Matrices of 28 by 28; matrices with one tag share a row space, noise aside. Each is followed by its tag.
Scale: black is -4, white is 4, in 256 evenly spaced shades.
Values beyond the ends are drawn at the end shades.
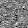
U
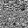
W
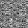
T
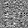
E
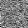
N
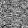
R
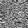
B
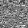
W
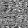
E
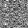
E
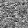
U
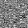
W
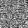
B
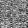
T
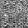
E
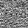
T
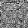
N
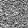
U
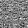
W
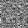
N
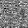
W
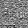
E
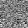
B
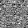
N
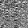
U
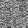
T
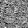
U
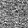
U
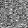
T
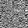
B
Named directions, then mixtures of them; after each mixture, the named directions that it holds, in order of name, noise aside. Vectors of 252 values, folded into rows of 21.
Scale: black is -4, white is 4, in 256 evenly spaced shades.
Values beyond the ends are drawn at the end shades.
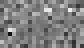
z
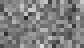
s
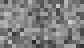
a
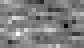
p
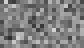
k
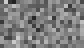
k.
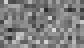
k, z.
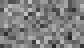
a, k, s.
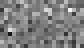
z.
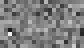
a, k, z.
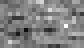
p.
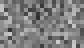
a, s, z.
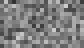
k.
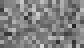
s, z.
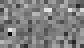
z.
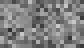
a, k.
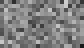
a, k, z.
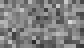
a.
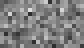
a, p, s.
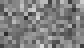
s.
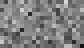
a, s, z.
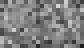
a, z.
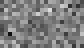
k, z.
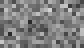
k, z.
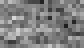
k, p.
